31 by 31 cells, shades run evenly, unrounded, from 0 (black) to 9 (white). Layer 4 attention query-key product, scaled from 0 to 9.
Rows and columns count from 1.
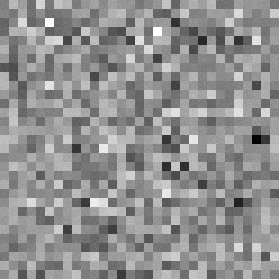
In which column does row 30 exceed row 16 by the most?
29
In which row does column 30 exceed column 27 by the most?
23
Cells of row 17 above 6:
8
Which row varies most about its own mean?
5
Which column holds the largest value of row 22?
19
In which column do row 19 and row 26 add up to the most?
7
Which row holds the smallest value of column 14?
31
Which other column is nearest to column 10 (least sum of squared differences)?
28
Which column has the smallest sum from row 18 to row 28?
10
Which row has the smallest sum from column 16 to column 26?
12
